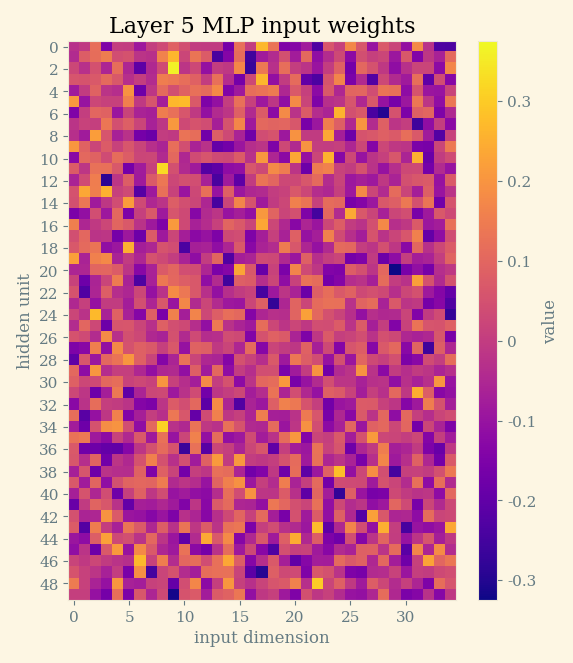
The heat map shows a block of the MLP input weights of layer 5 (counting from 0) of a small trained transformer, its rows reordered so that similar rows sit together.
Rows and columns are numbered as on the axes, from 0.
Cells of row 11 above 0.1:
7
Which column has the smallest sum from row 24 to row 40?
12
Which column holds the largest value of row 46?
6
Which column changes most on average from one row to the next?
31
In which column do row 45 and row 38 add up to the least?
2
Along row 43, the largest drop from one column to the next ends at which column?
23
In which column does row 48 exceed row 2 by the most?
22
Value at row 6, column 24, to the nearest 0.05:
0.25
